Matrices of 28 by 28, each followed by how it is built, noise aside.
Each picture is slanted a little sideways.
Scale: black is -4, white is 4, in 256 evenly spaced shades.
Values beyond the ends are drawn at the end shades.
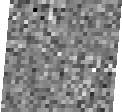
block diagonal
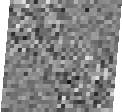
block diagonal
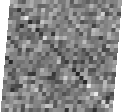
diagonal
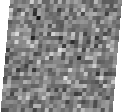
noise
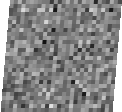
low rank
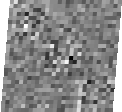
block diagonal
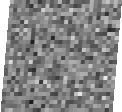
noise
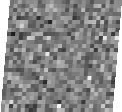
low rank
